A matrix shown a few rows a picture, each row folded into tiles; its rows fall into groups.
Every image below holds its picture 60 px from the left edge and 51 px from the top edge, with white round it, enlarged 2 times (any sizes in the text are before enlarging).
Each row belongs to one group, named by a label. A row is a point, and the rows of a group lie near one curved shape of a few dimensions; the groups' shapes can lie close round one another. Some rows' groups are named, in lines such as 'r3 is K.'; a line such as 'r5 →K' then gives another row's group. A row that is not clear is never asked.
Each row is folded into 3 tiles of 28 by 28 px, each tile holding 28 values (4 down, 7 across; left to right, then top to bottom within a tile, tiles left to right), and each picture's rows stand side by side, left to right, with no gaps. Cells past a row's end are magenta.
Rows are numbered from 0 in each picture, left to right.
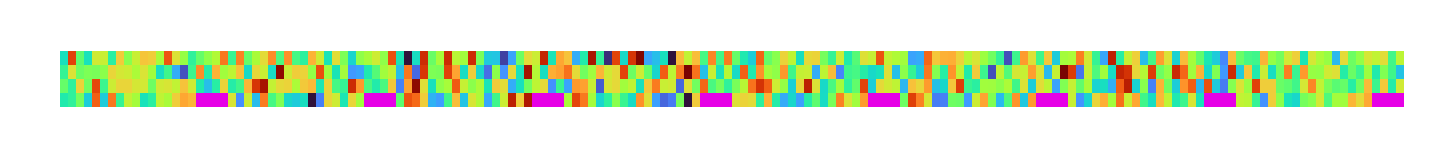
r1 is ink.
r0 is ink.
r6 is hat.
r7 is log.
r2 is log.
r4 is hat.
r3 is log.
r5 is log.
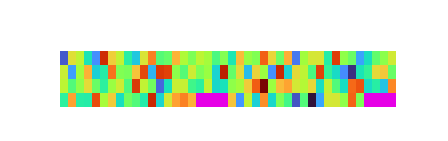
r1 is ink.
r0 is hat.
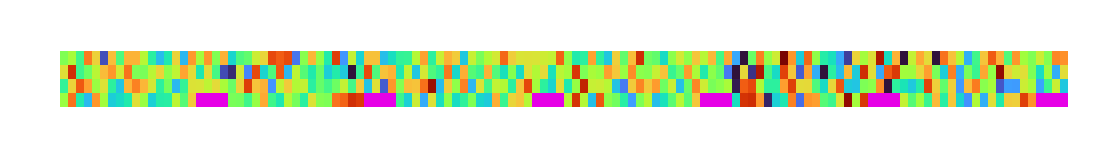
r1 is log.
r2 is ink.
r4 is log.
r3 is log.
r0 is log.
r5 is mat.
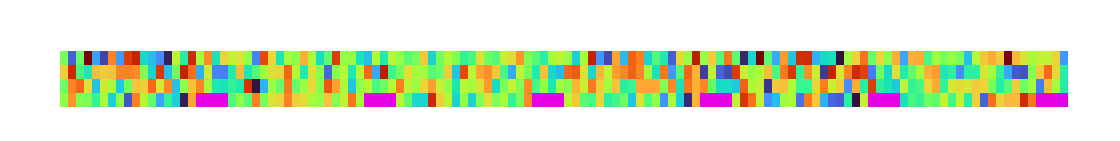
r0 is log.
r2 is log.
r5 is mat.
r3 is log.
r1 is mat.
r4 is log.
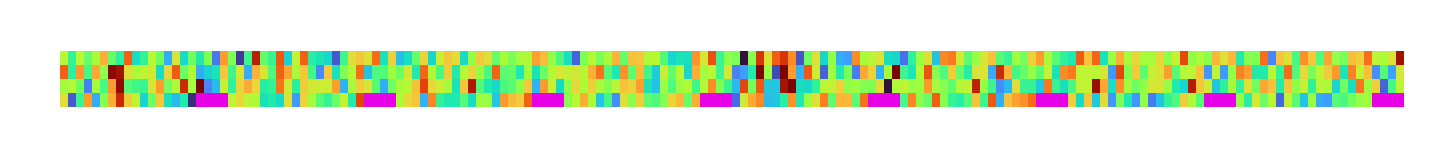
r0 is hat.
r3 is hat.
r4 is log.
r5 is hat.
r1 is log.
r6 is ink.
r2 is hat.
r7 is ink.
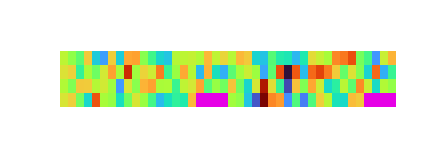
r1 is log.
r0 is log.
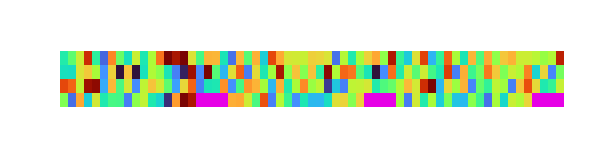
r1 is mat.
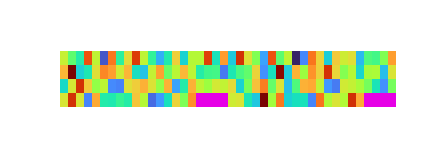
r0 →log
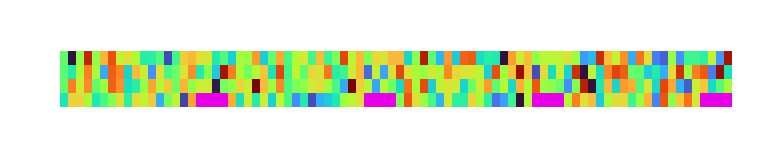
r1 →ink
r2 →log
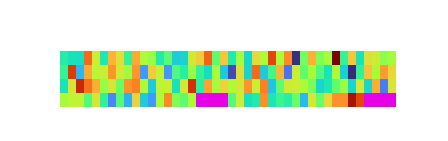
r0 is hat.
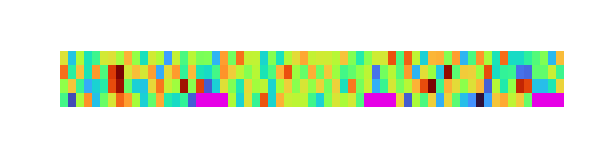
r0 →hat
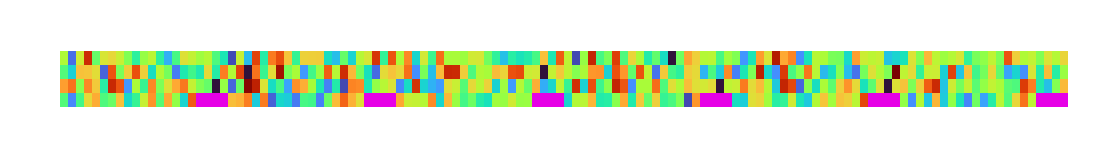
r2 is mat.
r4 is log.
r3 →log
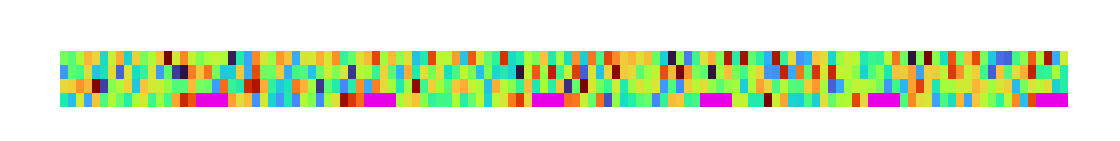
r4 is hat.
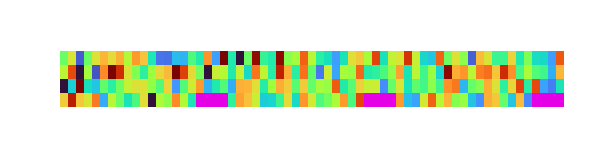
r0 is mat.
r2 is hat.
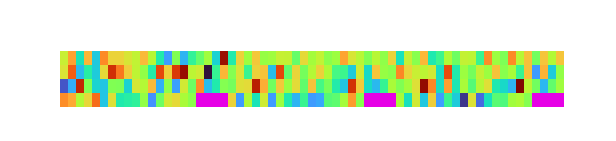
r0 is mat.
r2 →ink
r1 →ink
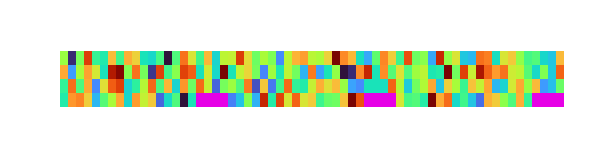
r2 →hat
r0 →log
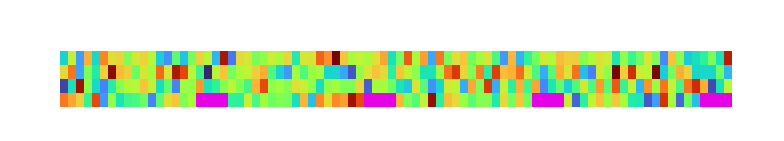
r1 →mat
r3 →hat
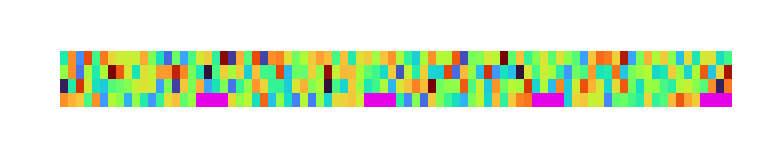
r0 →mat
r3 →log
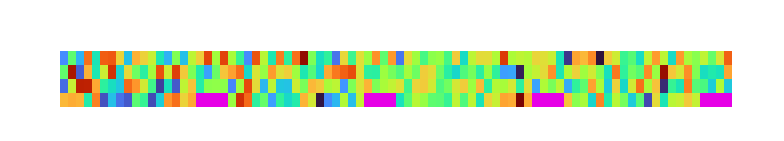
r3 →mat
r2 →mat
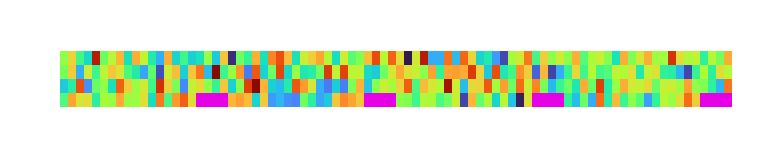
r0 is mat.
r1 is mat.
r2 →log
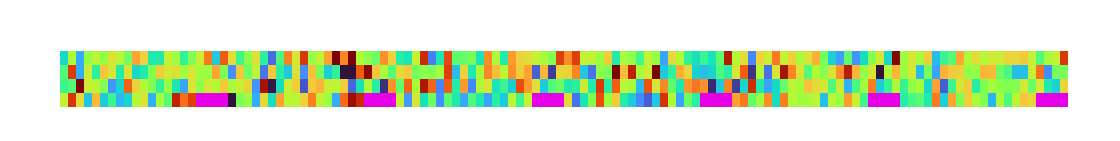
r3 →hat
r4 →mat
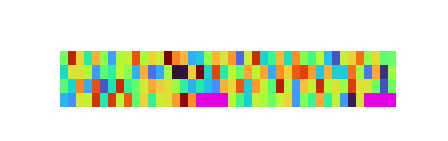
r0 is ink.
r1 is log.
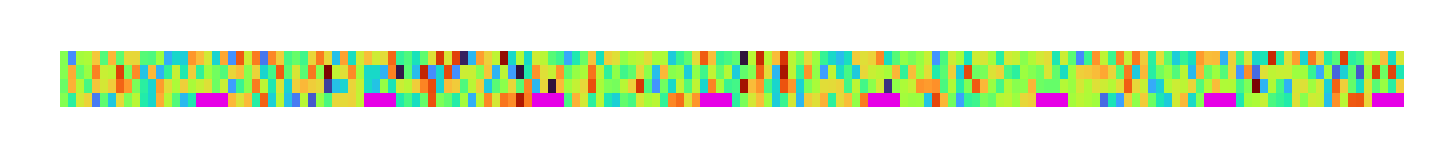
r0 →hat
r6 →hat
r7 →mat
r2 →log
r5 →log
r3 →hat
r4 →log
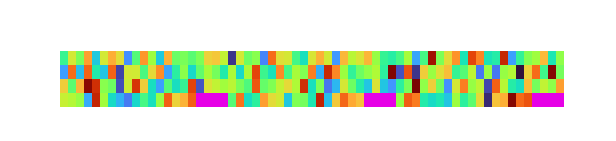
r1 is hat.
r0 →hat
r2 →mat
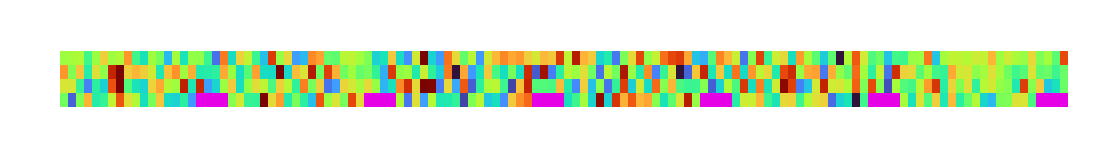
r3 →ink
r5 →ink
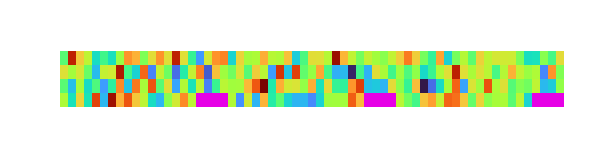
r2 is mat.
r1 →ink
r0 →ink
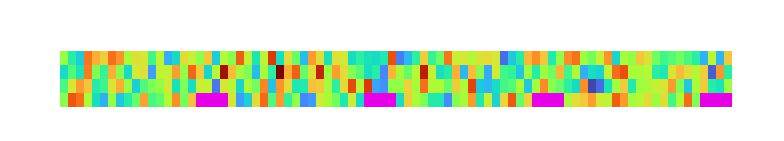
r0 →log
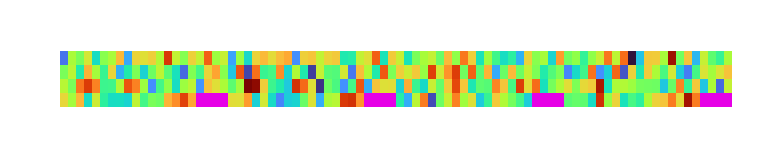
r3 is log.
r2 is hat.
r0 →mat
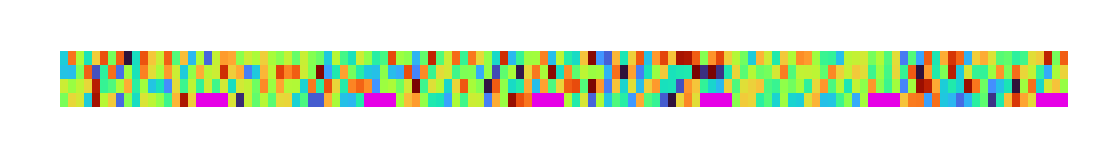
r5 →mat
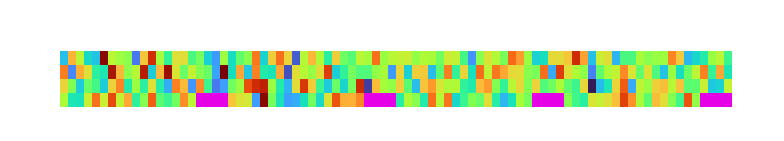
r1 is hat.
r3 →mat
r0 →hat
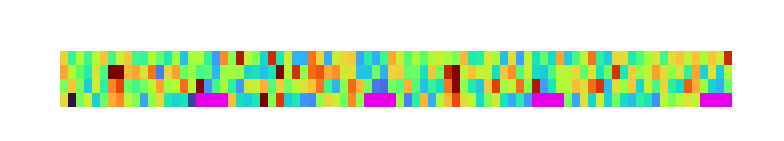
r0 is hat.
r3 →ink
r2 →hat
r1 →hat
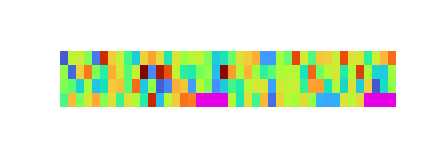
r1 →ink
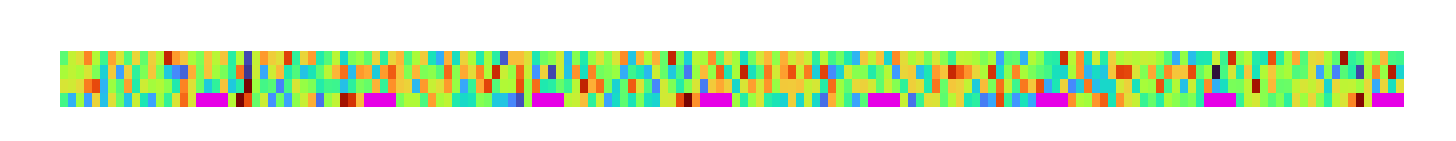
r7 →mat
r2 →log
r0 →ink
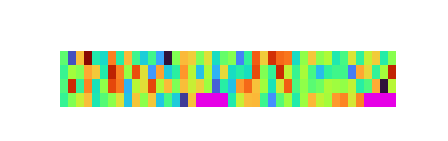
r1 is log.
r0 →log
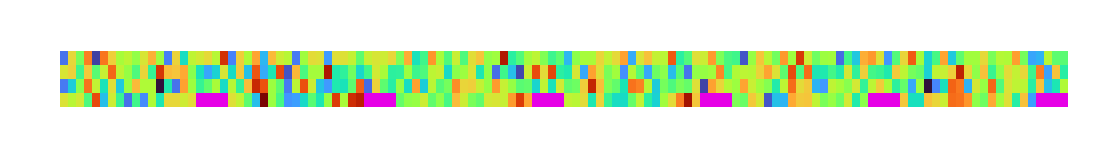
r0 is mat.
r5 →mat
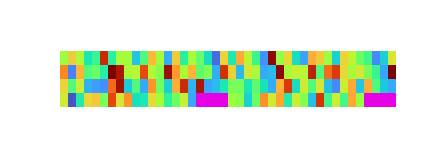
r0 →hat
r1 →hat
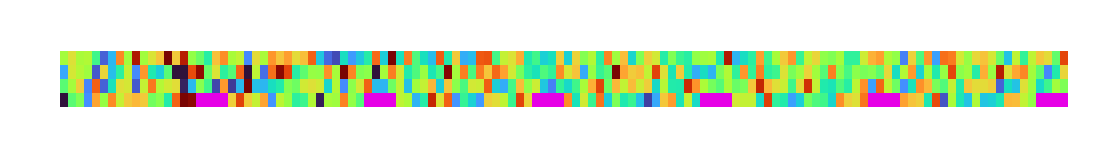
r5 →mat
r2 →hat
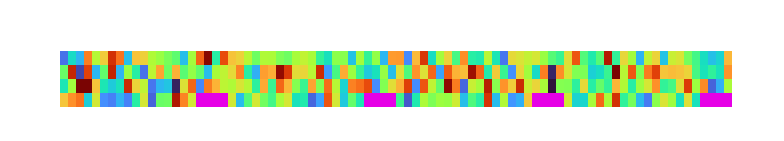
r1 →hat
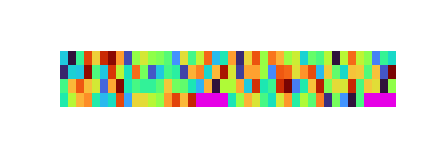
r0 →log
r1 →log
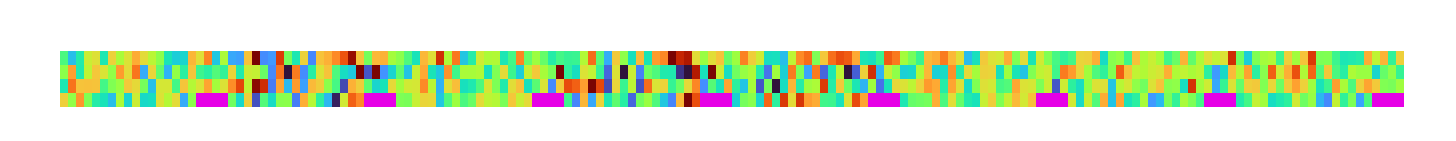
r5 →log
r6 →ink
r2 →log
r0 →hat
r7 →hat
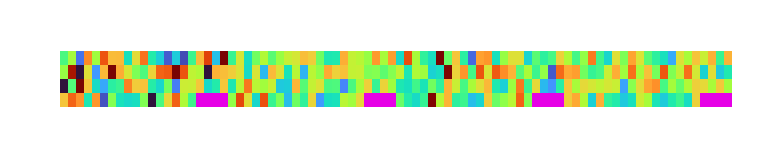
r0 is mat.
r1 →log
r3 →log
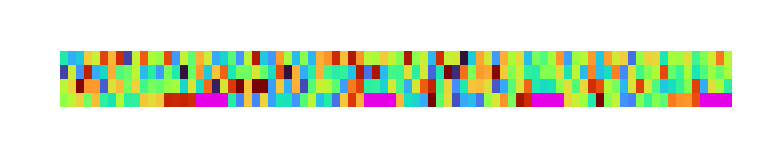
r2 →hat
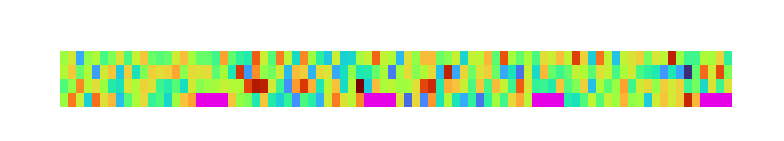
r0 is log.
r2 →ink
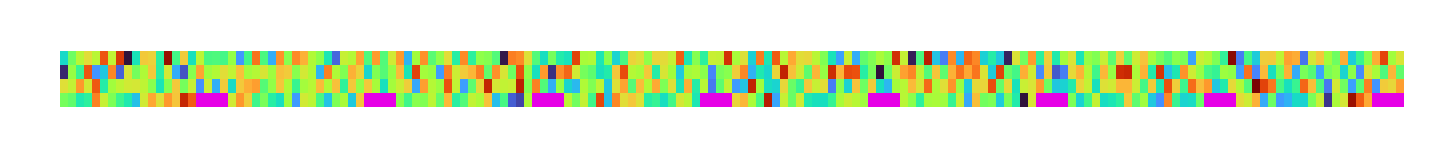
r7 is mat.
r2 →log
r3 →ink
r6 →hat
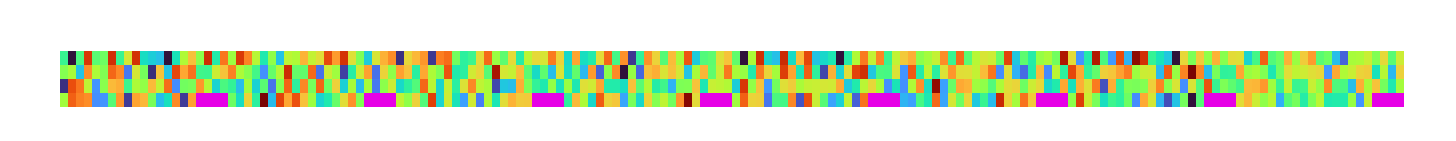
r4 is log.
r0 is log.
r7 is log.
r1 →ink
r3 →log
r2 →mat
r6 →log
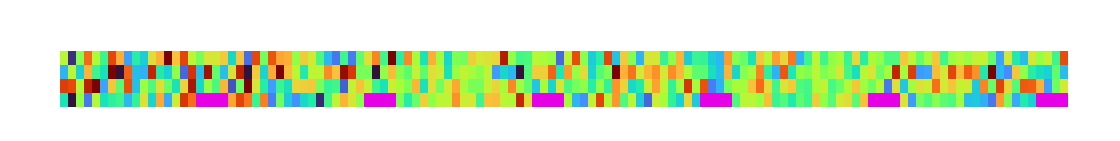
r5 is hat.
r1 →mat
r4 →log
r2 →mat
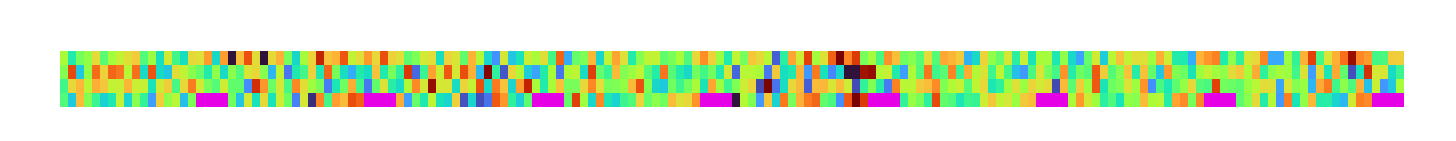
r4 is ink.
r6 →hat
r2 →hat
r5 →log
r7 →ink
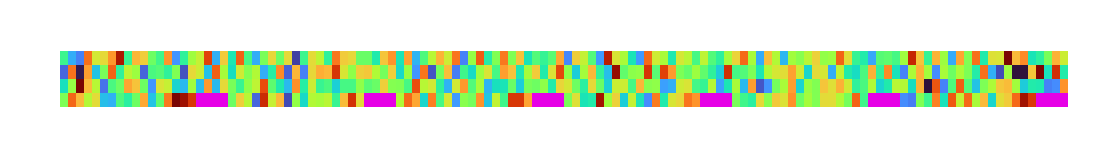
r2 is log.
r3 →hat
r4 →mat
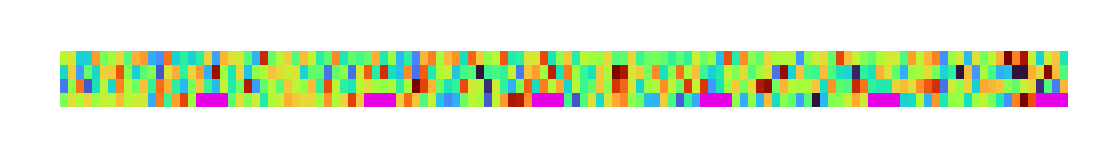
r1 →mat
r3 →hat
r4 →ink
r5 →ink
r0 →mat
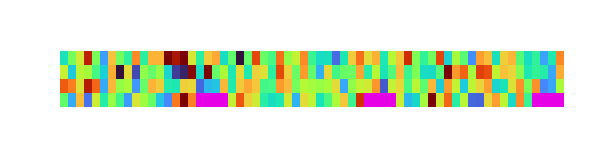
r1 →log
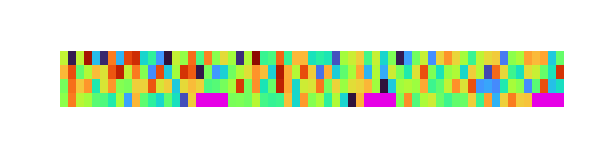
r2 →hat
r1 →log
